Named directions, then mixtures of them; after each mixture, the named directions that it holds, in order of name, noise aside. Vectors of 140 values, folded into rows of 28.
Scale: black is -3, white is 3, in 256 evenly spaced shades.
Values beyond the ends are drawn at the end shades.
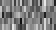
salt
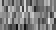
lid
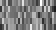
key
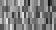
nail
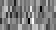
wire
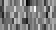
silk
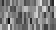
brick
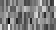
brick.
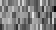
key, lid, nail.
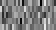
key, salt.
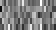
brick, key.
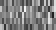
brick, key, lid.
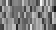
key.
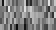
brick, lid, silk.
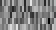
lid.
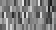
nail.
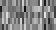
key, lid, salt.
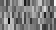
brick, nail.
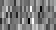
wire.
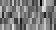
salt.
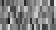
brick.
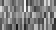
lid, salt.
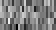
lid.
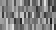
nail, salt.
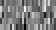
brick, lid, salt.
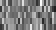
key.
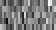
nail.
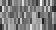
key.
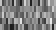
lid, nail, salt.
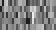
key, silk, wire.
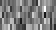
brick, key, salt.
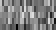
lid.
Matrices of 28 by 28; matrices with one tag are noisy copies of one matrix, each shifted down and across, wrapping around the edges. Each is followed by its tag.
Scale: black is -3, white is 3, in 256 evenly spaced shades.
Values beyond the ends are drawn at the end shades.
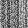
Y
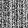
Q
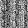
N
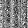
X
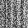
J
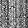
Y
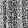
N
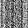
Y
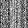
Y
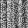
X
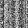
X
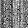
Y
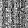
N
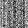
Y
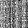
J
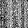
N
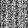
J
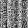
X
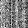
J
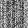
Y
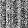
X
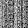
Q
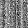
J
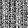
Q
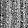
N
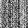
Y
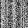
X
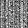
Q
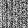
Q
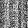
N
